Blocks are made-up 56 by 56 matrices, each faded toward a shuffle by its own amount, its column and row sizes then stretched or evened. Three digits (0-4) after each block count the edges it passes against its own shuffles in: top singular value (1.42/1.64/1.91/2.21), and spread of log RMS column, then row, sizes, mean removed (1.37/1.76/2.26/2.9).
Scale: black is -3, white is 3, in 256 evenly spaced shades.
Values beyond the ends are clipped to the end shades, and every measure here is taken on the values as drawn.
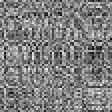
4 2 2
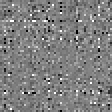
1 3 2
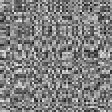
4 1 3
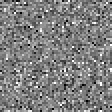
1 1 1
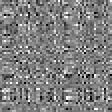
4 2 4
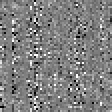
0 4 1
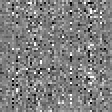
0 4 2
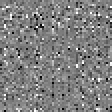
1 3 2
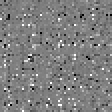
1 2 2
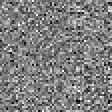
3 1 0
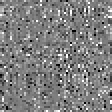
3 2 0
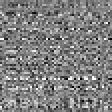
3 0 4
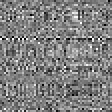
4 0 3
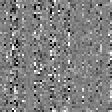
0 4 0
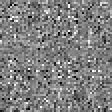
1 2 3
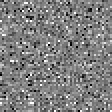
1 1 2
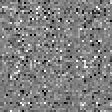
0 2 3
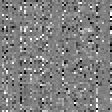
3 4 1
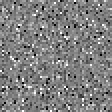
1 1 0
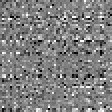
4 2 3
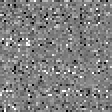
0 1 3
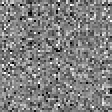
3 3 1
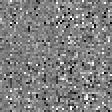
0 3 2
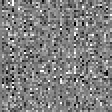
1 4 1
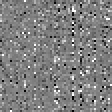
1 4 0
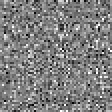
3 2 1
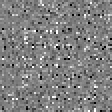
0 2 3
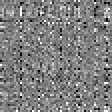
3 3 1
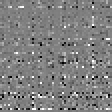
0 3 4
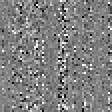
0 4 0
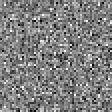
1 1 1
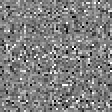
2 1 2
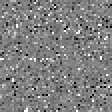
0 0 2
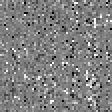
1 3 1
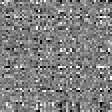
4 3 3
